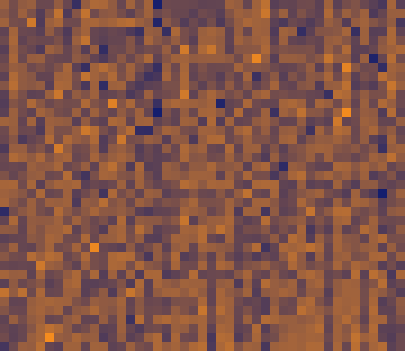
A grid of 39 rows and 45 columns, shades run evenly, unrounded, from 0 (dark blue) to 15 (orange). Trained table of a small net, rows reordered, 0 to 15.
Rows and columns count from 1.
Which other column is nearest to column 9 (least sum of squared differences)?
32
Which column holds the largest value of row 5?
10
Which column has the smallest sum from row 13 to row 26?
43
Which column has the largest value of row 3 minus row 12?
1
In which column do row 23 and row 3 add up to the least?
18
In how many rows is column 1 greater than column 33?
15
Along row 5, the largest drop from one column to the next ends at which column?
11
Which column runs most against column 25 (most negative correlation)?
13
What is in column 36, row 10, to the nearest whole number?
4
